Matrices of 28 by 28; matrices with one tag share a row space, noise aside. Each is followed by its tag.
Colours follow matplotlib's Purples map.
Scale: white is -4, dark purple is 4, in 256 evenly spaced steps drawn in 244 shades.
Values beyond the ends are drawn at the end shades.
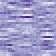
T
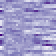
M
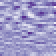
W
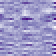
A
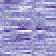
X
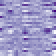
A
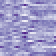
W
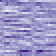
X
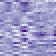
W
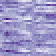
X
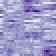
M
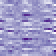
A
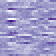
T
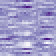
T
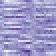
X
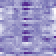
A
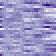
M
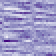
X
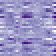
A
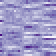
M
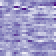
W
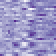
W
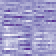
X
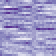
X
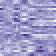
W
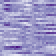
X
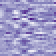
W
